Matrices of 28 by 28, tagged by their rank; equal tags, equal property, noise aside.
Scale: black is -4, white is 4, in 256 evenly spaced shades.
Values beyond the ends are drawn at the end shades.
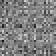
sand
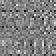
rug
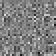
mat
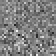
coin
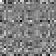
sand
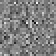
rug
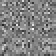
rug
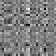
sand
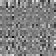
sand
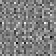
rug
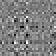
sand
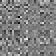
rug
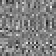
rug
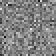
coin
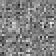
coin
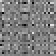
sand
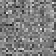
mat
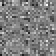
rug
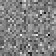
mat
